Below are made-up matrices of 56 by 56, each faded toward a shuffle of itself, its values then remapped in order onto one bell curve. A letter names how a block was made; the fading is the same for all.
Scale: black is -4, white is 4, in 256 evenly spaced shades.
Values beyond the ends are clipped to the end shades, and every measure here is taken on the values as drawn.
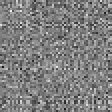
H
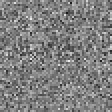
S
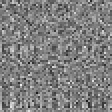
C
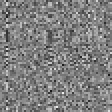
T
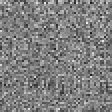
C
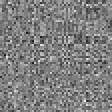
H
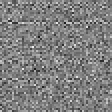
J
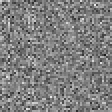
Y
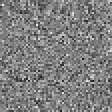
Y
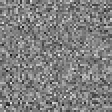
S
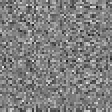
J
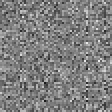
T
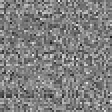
C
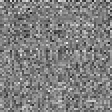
J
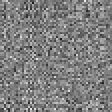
J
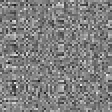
H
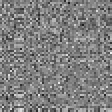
J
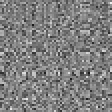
J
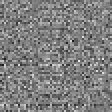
J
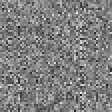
T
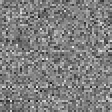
S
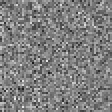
Y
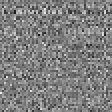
J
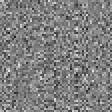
H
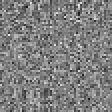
T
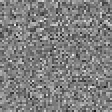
S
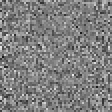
Y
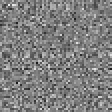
J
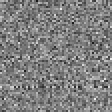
S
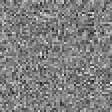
Y
